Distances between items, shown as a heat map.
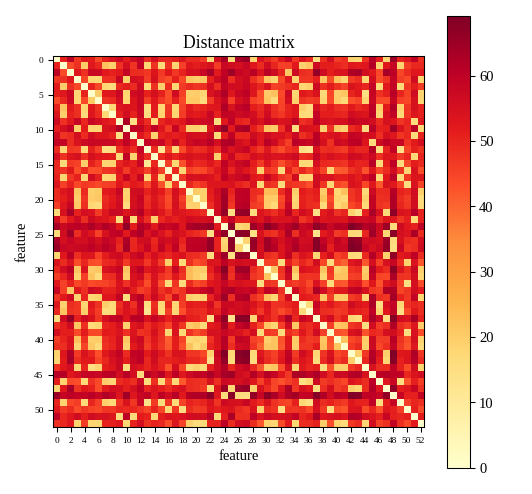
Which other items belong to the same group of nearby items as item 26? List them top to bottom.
24, 27, 48
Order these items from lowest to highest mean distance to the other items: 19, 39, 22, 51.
19, 39, 22, 51
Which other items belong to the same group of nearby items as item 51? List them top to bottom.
9, 11, 14, 23
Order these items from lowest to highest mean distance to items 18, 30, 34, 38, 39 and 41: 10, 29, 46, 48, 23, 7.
10, 29, 46, 7, 23, 48
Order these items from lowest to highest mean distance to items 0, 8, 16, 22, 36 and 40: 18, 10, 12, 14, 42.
42, 18, 10, 14, 12
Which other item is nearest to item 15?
13
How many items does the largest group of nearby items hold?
15
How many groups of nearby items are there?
8
